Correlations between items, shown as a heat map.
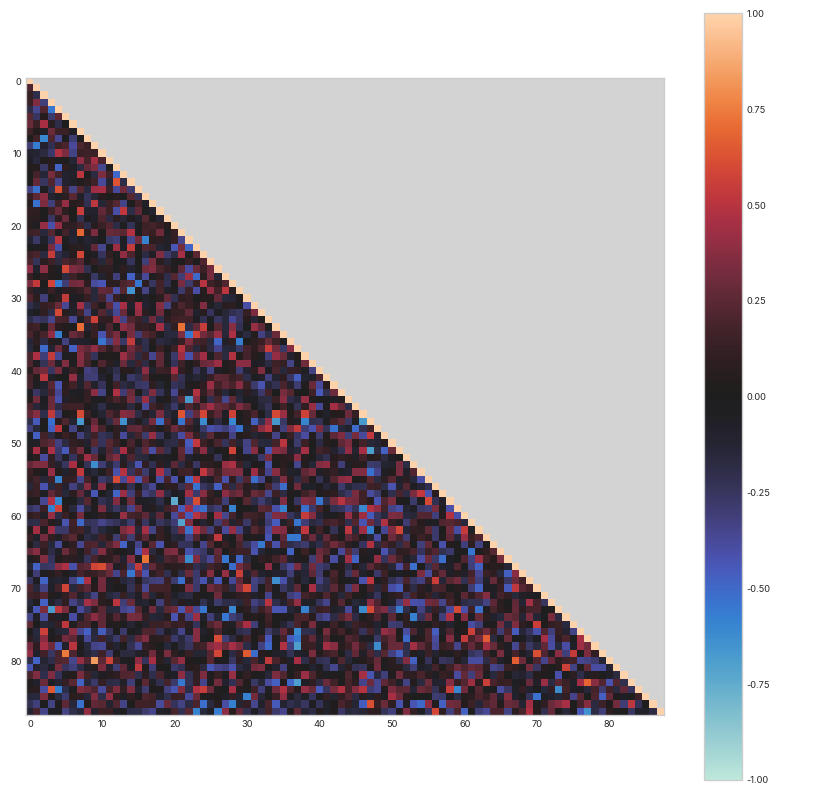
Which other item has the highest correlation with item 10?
67
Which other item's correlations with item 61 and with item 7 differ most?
21
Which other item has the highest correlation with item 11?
80
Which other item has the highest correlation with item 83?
77
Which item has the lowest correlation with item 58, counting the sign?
20
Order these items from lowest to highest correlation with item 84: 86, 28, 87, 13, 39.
86, 87, 13, 39, 28
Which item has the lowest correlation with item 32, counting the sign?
64
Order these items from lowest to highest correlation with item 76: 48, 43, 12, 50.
48, 12, 43, 50
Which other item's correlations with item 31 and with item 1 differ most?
15
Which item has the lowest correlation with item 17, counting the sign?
1
